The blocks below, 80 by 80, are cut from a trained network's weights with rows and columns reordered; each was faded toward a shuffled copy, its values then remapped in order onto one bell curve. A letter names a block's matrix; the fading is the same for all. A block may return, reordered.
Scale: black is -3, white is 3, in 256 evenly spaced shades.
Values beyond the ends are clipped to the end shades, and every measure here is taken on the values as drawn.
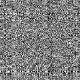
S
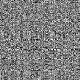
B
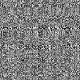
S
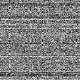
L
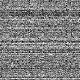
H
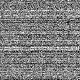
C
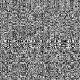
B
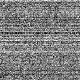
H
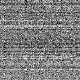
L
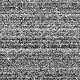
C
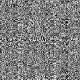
S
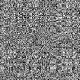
B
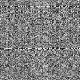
S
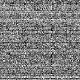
L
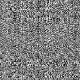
S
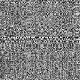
B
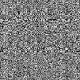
S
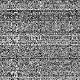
L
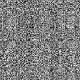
B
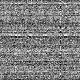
C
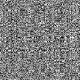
S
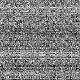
L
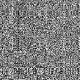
S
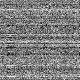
H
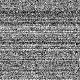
C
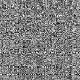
S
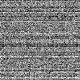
H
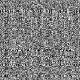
S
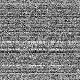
C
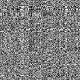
S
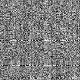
S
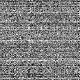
L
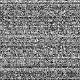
L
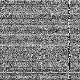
L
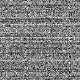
L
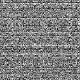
L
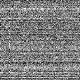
C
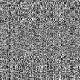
S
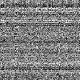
H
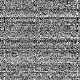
H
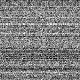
C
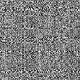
S
